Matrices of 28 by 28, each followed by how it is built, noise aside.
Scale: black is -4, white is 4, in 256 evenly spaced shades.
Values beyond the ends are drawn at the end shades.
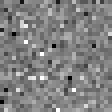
sparse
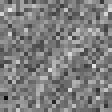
Hankel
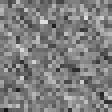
Toeplitz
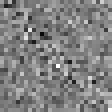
banded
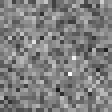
Toeplitz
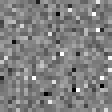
sparse
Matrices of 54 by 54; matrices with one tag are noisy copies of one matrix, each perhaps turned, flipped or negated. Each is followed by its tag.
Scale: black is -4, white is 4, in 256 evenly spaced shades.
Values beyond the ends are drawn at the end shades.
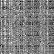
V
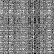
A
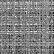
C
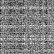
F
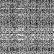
A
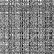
C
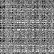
C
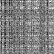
V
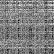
V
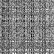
C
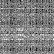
A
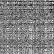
V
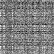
C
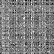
C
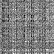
C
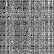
V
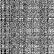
V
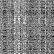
A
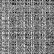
C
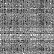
A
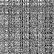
C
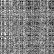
V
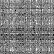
A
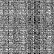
A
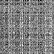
C
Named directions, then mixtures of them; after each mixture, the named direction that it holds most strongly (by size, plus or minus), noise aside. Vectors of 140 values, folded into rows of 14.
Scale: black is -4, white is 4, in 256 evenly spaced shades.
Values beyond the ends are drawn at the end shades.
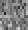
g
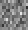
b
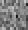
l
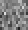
g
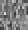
g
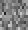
g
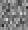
b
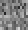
g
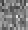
l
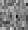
l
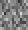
b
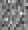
b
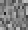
g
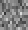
b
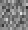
b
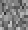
g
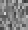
g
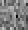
l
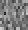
g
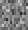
b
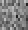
l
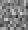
b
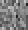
l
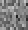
l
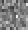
l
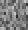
l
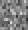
b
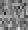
g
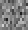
b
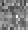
l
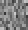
l
